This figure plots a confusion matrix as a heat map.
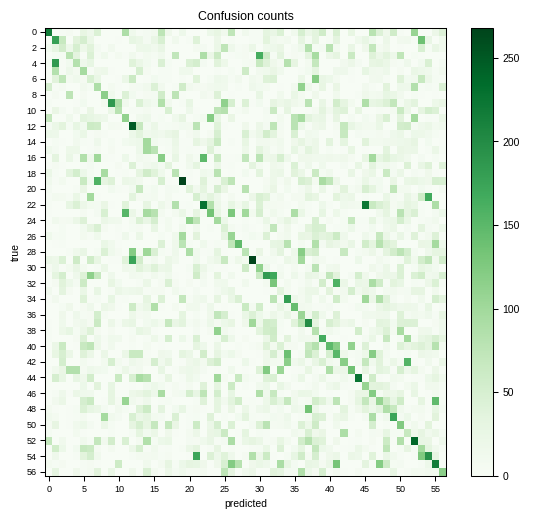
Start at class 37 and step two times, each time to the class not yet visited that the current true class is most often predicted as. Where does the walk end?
12
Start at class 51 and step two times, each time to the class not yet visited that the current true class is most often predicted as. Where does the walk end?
34
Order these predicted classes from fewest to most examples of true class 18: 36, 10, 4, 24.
10, 36, 4, 24
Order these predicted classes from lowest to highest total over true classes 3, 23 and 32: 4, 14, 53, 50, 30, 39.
53, 4, 39, 14, 50, 30
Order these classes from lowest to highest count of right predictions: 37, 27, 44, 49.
27, 49, 37, 44
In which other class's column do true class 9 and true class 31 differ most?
32
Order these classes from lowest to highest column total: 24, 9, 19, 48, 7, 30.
9, 19, 7, 30, 48, 24
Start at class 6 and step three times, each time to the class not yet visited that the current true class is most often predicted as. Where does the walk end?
20
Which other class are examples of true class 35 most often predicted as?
15
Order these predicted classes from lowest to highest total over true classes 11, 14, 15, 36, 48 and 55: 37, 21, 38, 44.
44, 21, 38, 37
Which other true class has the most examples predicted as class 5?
16
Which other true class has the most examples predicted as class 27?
55
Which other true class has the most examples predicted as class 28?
23
